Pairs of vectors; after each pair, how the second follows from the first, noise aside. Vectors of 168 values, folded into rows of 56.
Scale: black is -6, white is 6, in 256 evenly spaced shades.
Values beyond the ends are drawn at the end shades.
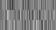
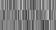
reversed.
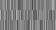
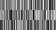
wrapped around, scaled up.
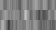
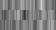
wrapped around.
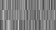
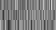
negated.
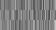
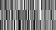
wrapped around, scaled up.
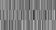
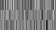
wrapped around.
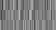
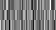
wrapped around, scaled up.
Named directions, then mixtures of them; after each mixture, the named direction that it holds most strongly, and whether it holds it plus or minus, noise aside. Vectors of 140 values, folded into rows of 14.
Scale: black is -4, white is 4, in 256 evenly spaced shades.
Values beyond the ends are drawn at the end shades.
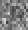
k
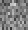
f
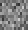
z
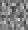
z, plus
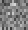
f, plus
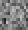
k, minus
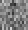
f, minus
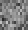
z, plus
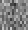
f, minus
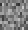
z, plus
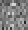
f, plus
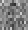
f, minus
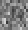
k, plus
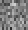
f, plus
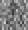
f, minus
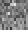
f, plus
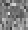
k, plus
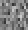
k, minus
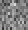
f, plus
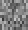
f, minus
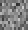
z, plus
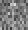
f, plus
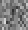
k, plus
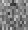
f, minus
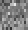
f, plus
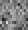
k, minus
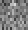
f, plus
